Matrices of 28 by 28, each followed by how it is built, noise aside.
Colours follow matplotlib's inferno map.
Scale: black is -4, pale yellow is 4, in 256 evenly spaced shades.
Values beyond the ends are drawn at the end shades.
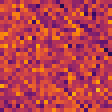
Toeplitz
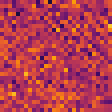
Toeplitz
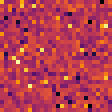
sparse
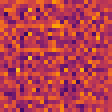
repeating rows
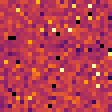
sparse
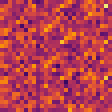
repeating rows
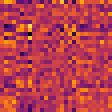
low rank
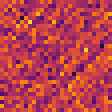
Hankel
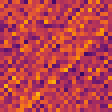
Hankel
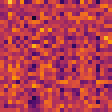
low rank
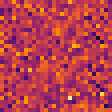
repeating rows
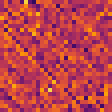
Toeplitz
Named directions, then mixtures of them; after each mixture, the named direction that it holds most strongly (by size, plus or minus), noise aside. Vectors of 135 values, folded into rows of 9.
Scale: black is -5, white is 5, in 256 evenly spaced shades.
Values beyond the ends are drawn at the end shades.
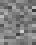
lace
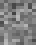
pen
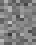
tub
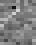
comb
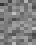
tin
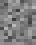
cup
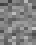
tin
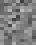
cup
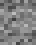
tin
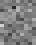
comb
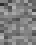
tin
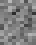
tin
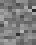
lace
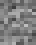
pen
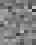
lace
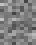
tin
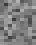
cup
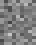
tub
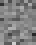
tin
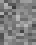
lace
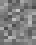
cup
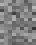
tin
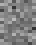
tin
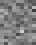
lace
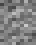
tin
